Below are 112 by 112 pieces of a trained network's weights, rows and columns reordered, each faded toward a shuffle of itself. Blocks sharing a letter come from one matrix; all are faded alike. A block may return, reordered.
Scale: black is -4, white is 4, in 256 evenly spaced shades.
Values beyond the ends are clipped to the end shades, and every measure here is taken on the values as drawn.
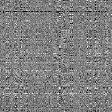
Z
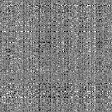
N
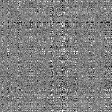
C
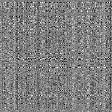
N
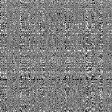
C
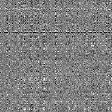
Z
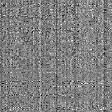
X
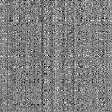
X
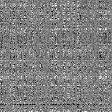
C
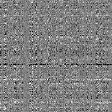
Z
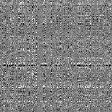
C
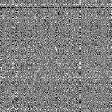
Z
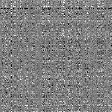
C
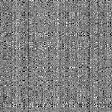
X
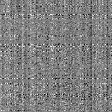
N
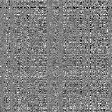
C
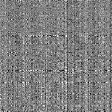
N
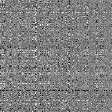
C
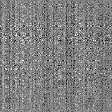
N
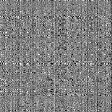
X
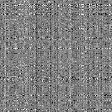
N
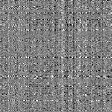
N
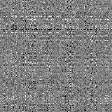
C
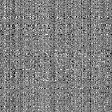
N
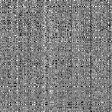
N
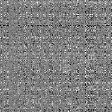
C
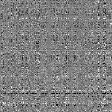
Z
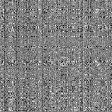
X
